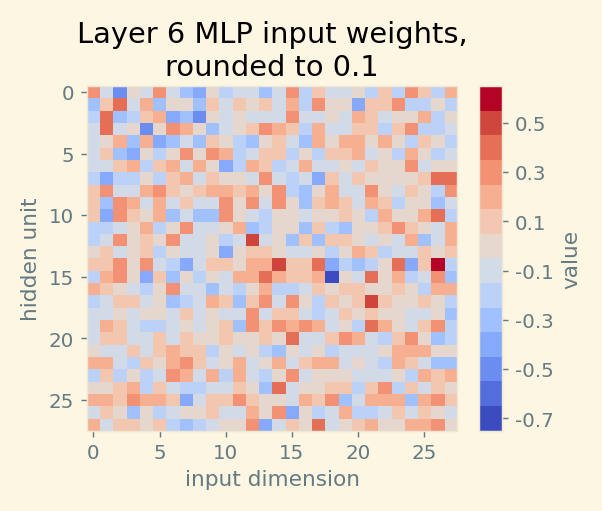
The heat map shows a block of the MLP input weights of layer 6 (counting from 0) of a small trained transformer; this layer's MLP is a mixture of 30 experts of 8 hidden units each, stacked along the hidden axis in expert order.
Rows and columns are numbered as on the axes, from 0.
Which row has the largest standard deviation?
14
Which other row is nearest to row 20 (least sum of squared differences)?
18
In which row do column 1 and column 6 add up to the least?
10
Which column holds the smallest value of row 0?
2
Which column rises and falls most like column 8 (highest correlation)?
6
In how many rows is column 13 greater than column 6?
13
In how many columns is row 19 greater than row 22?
15
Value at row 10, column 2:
0.3
